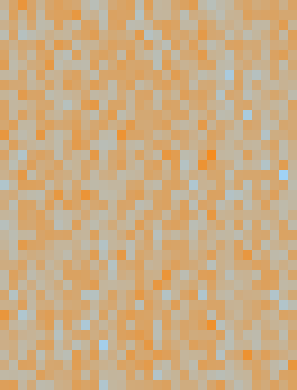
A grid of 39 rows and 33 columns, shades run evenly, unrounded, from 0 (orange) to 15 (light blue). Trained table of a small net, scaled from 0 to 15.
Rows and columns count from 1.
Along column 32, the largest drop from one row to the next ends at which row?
19
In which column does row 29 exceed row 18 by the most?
3
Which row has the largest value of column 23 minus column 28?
36
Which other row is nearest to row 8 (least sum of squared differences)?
12
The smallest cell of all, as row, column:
16, 24
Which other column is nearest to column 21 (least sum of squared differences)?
27
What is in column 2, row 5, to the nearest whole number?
8
